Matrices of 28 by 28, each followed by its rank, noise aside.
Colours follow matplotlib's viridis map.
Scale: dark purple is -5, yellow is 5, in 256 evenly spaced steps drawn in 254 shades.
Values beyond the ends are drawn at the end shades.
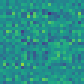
three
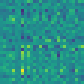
three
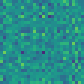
four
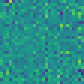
six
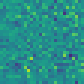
six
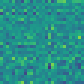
three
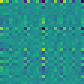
one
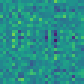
four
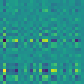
one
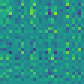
three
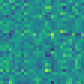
three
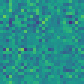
four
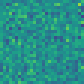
six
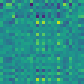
two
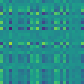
one
